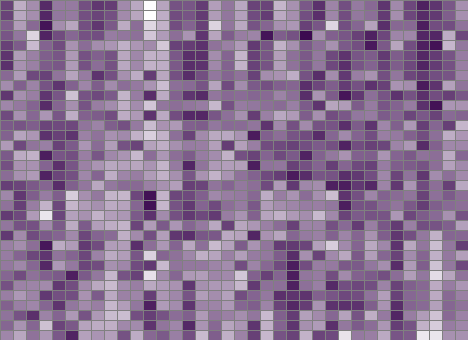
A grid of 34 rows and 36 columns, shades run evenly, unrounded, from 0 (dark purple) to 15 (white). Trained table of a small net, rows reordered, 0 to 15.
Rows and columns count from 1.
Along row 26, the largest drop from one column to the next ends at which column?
13
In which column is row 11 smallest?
34
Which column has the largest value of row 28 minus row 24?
12
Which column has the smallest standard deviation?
28
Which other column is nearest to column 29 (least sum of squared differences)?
5
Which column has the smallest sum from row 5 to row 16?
33
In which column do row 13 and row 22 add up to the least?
27
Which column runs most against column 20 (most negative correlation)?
11
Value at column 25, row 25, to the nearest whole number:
9
